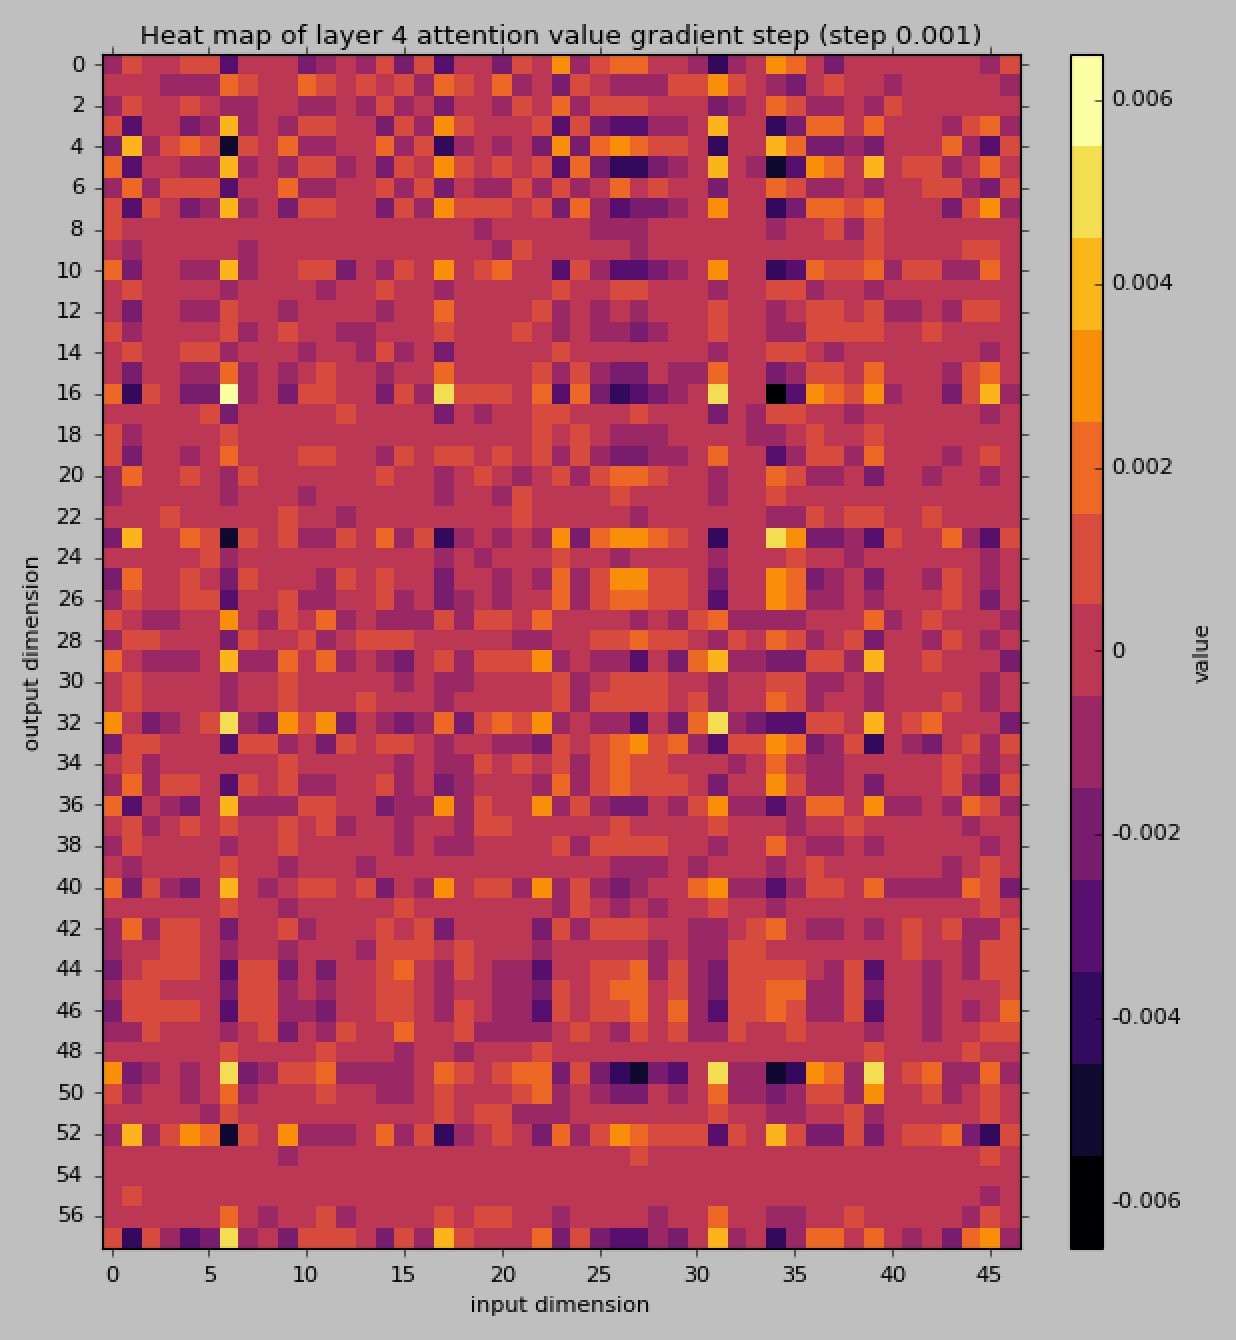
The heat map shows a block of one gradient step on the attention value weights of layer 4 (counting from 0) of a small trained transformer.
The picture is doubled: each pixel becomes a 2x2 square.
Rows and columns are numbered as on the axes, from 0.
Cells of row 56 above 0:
8
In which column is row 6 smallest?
6
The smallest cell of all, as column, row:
34, 16
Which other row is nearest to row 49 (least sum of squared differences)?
5
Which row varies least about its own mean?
54
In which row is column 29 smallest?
49
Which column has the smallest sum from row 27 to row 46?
18
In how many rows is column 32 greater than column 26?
21
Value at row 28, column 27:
0.002
